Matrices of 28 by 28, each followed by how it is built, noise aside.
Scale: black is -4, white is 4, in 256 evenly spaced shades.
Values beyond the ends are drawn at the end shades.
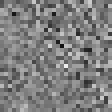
upper triangular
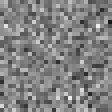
noise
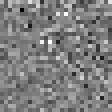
upper triangular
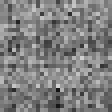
blocks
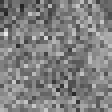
smooth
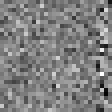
uneven columns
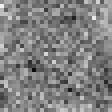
smooth
